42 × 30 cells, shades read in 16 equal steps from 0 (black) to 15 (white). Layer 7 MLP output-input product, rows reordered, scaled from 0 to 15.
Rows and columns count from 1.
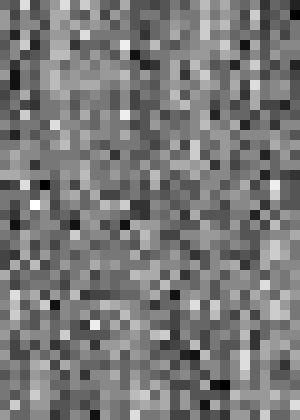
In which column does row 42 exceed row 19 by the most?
5
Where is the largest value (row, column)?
21, 4
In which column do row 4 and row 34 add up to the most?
7
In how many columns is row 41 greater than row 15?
13
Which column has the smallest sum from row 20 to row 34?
6
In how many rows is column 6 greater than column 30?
17
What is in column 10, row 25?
5
